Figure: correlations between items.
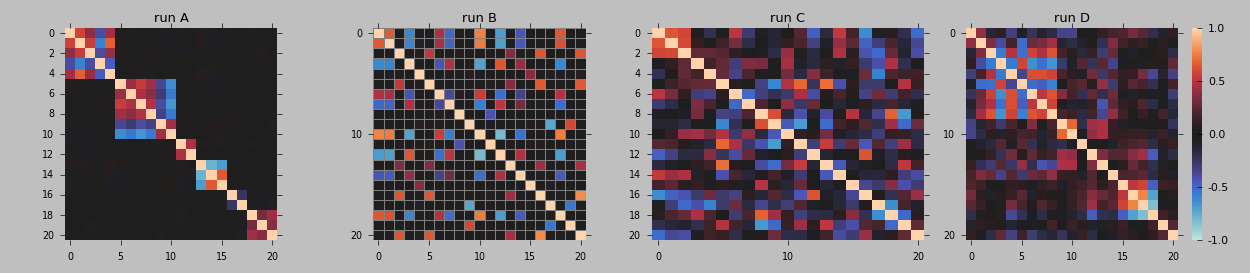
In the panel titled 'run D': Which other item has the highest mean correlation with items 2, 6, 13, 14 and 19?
8
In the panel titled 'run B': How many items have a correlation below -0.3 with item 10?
4
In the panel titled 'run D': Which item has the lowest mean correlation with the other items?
18
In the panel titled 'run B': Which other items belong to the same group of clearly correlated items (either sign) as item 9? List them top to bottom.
17, 19
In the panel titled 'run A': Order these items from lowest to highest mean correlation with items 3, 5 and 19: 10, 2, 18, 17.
10, 2, 17, 18
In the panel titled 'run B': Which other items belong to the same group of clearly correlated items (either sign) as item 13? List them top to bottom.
2, 5, 16, 20
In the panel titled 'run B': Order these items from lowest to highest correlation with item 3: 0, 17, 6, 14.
0, 6, 17, 14
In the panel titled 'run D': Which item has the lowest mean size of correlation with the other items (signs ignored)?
19
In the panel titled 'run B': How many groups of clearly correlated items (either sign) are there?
5
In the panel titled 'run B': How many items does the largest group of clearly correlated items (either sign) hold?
9
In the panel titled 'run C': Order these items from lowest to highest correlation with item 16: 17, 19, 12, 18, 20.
18, 17, 19, 20, 12
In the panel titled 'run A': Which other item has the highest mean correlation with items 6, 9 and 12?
11
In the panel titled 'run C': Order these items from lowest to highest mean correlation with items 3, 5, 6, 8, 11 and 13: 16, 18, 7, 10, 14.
16, 14, 7, 18, 10
